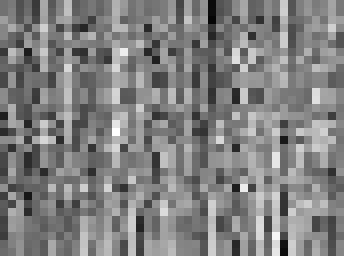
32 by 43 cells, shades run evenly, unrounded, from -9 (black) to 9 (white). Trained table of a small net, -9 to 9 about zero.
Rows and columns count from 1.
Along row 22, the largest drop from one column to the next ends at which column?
20
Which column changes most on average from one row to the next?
30
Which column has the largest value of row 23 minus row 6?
37
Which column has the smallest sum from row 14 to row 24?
4
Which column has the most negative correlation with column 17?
9
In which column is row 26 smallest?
36
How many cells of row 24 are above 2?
11
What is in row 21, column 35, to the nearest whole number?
7
